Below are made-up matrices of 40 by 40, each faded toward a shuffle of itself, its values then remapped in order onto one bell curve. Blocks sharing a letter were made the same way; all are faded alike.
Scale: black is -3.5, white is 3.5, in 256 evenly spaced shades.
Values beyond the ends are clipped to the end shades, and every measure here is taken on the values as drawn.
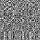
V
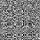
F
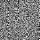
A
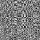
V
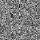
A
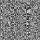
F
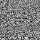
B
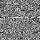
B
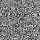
B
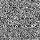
B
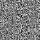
A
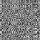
V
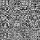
V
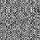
F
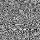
B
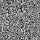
A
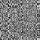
F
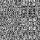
F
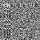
V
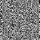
A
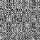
V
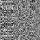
F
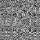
F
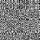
V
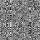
F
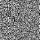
A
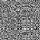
V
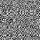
V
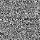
B
